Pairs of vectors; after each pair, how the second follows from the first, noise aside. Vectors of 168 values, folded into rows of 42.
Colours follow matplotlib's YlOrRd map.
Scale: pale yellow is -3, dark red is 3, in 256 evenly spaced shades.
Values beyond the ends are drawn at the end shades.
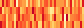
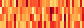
negated.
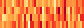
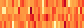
wrapped around, partly zeroed.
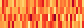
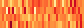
reversed, partly zeroed.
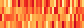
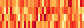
shuffled.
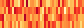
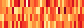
negated.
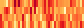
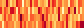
shuffled.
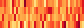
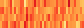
negated, shrunk.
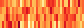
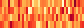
shuffled.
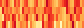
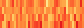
negated, shrunk.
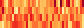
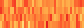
reversed, negated, shrunk.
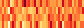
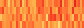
reversed, negated, shrunk.
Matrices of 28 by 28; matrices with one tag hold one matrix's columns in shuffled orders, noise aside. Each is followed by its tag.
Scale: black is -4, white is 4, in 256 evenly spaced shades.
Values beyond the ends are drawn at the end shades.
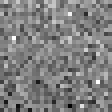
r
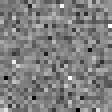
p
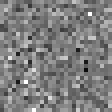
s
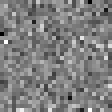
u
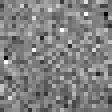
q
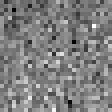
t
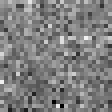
r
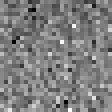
t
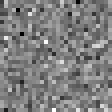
u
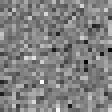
s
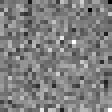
u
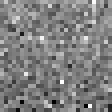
r
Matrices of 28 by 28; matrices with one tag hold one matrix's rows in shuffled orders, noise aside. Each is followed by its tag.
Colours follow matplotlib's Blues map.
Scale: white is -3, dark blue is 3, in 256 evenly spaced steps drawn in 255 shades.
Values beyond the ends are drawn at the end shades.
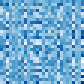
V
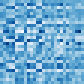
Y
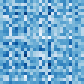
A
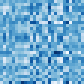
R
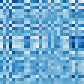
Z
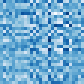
R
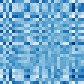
Z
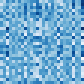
V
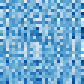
V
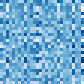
V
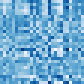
R
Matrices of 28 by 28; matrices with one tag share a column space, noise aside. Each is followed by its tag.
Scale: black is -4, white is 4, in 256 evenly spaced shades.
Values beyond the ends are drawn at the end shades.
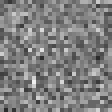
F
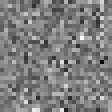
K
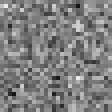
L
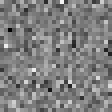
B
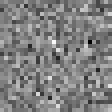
L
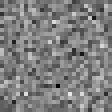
L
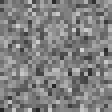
F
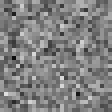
L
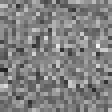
B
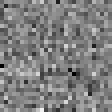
F
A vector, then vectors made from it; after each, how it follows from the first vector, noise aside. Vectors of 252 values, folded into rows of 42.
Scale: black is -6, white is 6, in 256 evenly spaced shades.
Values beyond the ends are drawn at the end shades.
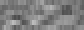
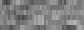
wrapped around, negated.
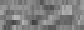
negated.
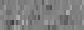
negated, partly zeroed.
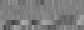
negated, partly zeroed.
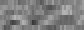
negated.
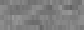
reversed, negated, shrunk.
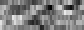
reversed, negated, scaled up.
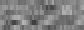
negated.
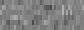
negated, partly zeroed.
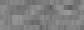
reversed, negated, shrunk.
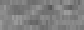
reversed, negated, shrunk.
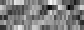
wrapped around, negated, scaled up.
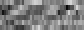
wrapped around, negated, scaled up.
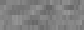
reversed, negated, shrunk.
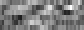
reversed, scaled up.
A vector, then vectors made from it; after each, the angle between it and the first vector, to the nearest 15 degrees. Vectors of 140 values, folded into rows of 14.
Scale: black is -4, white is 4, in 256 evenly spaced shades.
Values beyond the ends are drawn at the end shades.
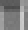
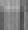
165 degrees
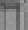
45 degrees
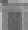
75 degrees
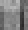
165 degrees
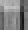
165 degrees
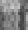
150 degrees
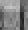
165 degrees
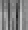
60 degrees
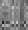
120 degrees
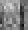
150 degrees
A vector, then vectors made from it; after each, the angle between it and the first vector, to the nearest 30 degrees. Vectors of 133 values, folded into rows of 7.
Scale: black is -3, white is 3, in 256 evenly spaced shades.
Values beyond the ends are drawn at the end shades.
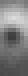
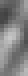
120 degrees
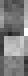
90 degrees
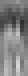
150 degrees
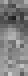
150 degrees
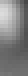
60 degrees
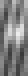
90 degrees
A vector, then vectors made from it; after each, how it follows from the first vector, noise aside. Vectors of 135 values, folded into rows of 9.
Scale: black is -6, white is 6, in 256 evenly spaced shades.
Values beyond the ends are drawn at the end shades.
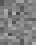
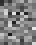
scaled up.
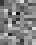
scaled up.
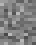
negated.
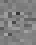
partly zeroed.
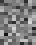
wrapped around, negated, scaled up.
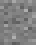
reversed, negated, partly zeroed.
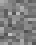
negated.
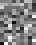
wrapped around, negated, scaled up.
